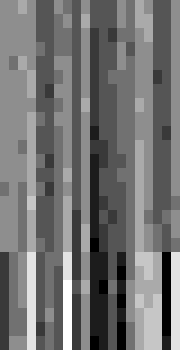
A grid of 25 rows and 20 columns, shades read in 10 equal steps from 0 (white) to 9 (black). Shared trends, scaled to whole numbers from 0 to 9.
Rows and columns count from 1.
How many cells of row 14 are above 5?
8
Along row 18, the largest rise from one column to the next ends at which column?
11
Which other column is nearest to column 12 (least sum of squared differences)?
19
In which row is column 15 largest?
4
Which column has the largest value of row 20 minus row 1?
14
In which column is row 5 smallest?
3
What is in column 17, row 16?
5
